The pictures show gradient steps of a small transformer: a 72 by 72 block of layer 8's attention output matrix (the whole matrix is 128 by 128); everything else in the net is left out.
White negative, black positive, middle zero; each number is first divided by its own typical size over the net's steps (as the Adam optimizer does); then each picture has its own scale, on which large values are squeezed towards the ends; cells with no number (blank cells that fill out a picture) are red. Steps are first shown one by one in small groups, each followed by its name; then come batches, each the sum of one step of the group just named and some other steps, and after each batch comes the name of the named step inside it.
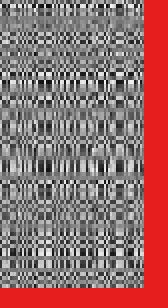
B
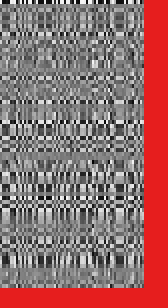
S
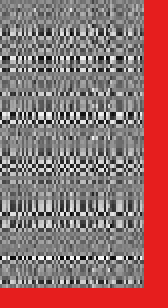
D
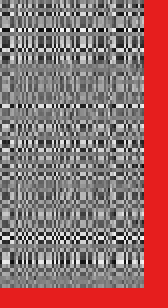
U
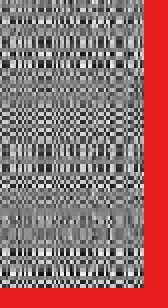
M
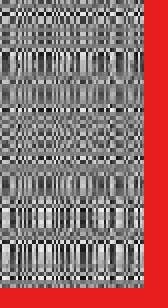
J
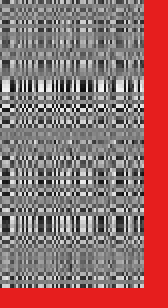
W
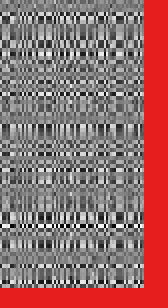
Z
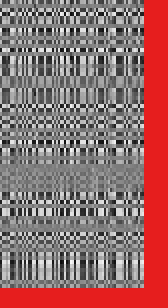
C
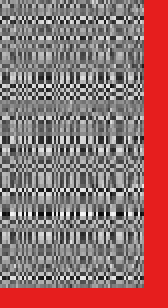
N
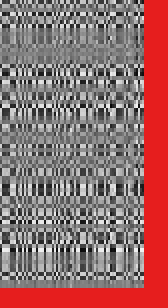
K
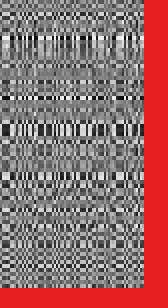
Z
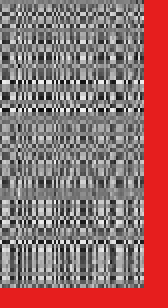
J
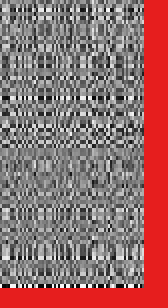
J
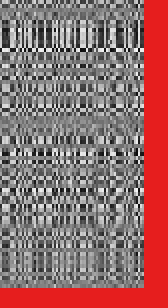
U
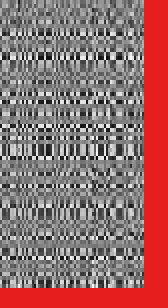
D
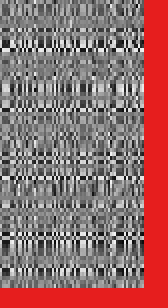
U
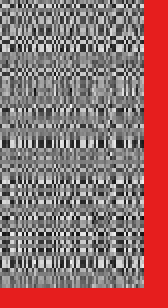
C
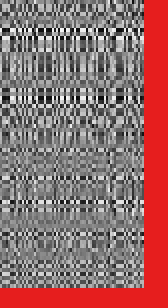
C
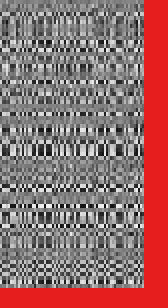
Z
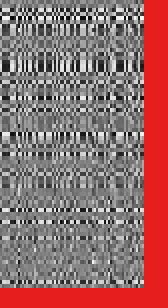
J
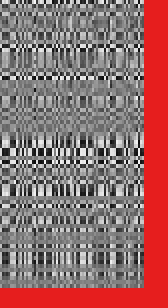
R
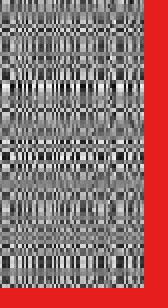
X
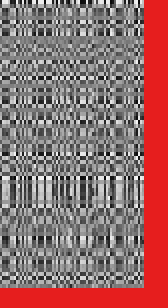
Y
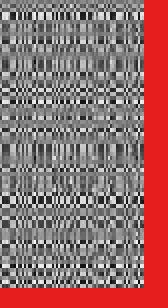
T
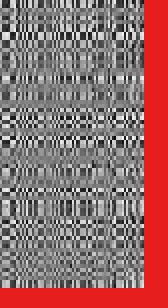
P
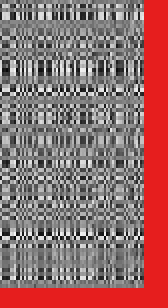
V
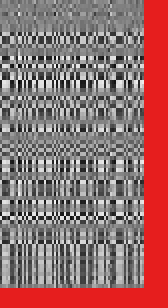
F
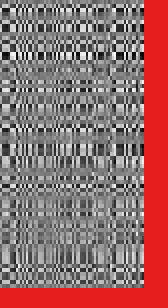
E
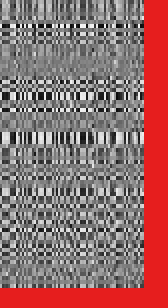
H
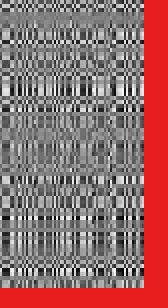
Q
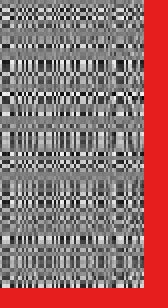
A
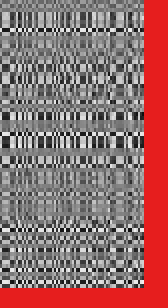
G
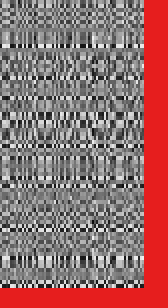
F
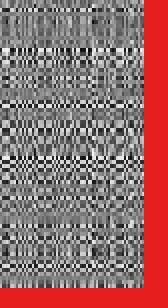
R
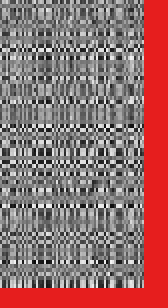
R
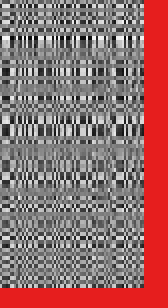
V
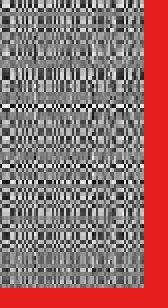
X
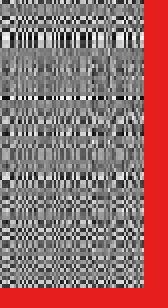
P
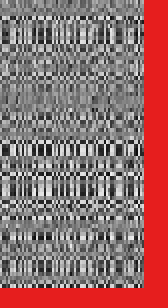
Y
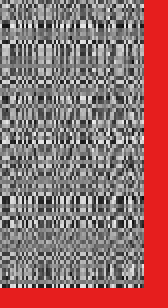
H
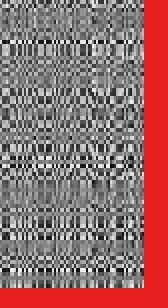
Q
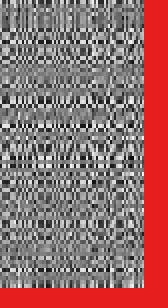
P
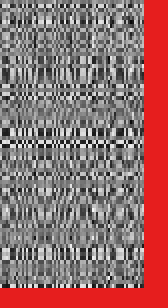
X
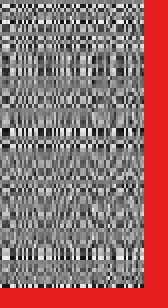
E
